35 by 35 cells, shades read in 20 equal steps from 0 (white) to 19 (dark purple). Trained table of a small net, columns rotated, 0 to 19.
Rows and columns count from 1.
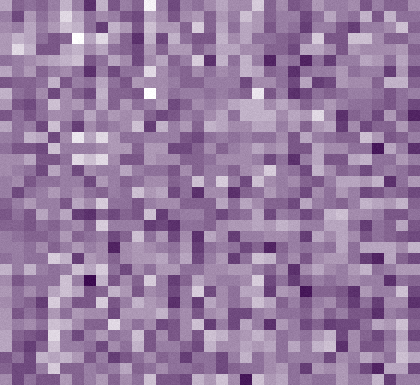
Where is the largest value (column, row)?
8, 26
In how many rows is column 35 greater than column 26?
14
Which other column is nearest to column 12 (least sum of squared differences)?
18
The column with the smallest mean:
22
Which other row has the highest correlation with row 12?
31
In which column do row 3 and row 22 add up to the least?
6
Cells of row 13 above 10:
16
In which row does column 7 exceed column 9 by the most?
28
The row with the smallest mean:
25
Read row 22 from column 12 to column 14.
5 11 8
